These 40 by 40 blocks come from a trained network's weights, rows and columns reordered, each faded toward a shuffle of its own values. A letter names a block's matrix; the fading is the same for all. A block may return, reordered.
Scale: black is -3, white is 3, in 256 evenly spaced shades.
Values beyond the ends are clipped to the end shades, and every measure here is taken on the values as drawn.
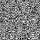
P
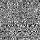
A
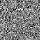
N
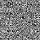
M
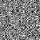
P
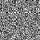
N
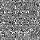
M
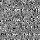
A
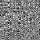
M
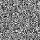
P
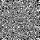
M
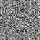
P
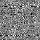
A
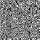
M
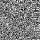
N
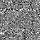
A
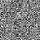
P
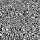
M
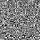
N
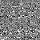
A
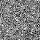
N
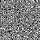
A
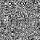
N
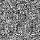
N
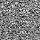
A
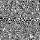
A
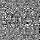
M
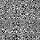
M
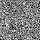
N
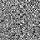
P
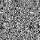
N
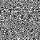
A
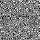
A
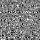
A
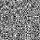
P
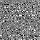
A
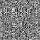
P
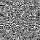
N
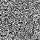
N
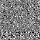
A
